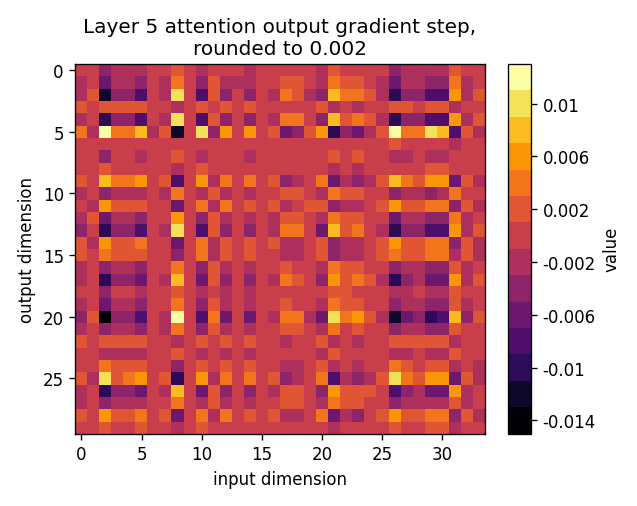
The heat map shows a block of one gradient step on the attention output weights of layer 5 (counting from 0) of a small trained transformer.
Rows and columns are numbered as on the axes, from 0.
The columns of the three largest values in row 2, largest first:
8, 21, 31
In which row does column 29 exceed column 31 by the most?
5
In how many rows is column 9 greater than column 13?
1
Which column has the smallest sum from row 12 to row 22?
2
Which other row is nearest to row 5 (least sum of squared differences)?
25
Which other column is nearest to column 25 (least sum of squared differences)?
16
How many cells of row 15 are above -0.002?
25
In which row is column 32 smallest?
20
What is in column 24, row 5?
-0.002
